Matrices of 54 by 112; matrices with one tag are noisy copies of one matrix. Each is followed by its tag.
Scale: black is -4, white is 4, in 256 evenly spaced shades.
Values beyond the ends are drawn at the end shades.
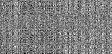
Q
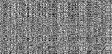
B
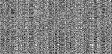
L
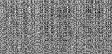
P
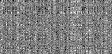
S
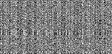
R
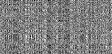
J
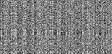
R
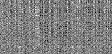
P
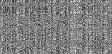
S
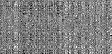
Q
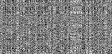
S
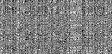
S
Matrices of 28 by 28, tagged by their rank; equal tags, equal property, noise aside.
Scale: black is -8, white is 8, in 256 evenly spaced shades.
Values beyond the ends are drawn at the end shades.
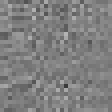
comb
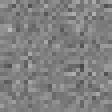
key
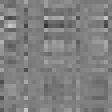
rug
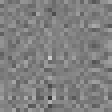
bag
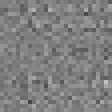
key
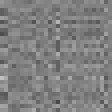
rug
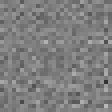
bag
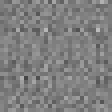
bag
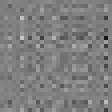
rug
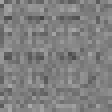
rug
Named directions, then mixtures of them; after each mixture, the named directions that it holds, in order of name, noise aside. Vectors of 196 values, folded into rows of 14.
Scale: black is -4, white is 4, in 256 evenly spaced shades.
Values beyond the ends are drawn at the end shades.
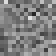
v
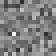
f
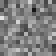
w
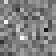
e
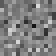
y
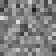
w.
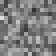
w.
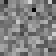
v, w.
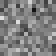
w.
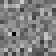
f.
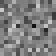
y.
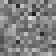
v, w.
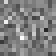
e.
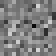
y.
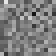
f, v, y.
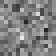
e, f, y.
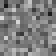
f, w.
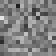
e, v, w.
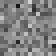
f, v, w.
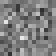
e, f.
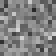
e, v, w.
